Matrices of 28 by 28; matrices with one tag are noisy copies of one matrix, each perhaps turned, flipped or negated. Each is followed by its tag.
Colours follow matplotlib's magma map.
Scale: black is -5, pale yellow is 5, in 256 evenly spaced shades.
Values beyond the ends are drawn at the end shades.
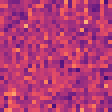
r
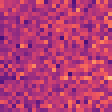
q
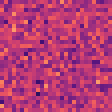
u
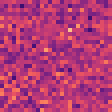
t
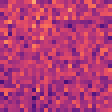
q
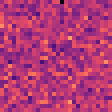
t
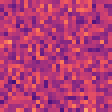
t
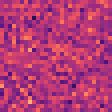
t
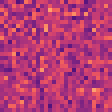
t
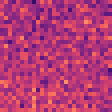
q
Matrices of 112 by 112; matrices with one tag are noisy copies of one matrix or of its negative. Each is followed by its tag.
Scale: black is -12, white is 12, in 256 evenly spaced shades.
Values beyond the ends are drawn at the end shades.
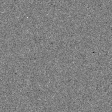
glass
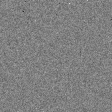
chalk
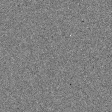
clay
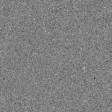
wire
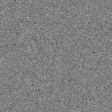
glass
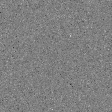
clay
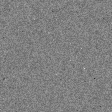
wire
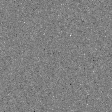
clay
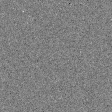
chalk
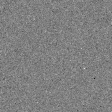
wire
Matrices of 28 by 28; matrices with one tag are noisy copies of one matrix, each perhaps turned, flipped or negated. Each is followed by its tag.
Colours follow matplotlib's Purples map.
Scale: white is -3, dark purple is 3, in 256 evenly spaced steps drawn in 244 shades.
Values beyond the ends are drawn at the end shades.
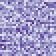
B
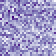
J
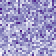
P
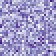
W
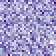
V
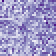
P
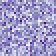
V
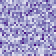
W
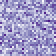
J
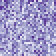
J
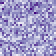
W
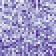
P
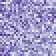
J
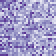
P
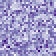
W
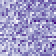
P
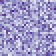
V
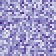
V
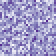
V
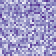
W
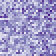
P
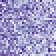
P
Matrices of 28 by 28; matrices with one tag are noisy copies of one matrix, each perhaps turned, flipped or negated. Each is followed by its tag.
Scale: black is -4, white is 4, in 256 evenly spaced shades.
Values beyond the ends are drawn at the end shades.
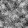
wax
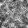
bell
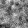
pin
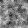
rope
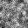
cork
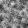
cork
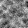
wax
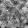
bell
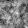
rope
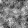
rope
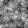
rope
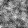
rope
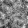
bell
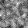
cork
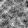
wax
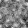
bell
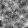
wax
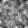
bell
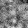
pin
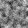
cork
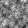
wax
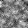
wax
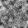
bell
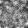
bell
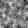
cork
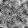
bell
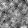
wax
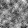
wax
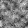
wax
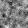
cork
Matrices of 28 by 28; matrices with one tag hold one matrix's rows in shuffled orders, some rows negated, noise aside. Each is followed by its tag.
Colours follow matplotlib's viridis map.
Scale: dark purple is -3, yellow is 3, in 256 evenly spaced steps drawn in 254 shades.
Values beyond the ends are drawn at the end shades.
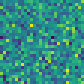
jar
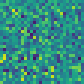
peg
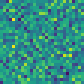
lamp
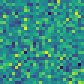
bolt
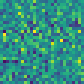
peg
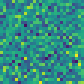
bolt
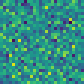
lamp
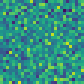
lamp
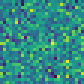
jar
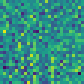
peg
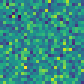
lamp
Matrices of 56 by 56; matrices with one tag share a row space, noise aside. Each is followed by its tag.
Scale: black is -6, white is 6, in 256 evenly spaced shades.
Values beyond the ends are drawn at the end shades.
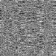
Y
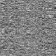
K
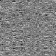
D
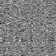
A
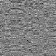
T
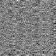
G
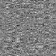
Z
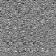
A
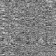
K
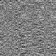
Y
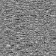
Z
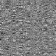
D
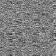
G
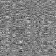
D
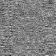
K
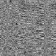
Y
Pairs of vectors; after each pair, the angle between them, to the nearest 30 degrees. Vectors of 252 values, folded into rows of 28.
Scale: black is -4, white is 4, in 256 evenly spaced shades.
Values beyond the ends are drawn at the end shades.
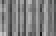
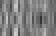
60 degrees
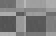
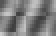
60 degrees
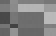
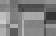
150 degrees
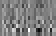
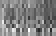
30 degrees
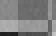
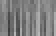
90 degrees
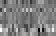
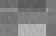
90 degrees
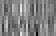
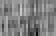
30 degrees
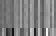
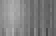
120 degrees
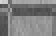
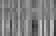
90 degrees
